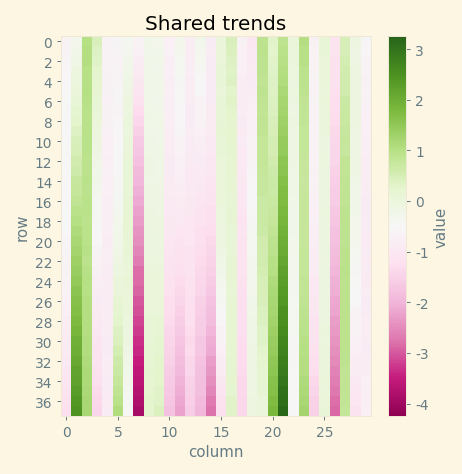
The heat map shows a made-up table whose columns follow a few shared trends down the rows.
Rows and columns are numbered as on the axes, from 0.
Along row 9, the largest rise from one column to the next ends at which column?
27
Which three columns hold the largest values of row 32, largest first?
21, 1, 20
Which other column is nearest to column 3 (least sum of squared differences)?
28
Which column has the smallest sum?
7
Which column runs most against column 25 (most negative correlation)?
6
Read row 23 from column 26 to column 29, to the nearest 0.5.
-2 1 -0.5 -1
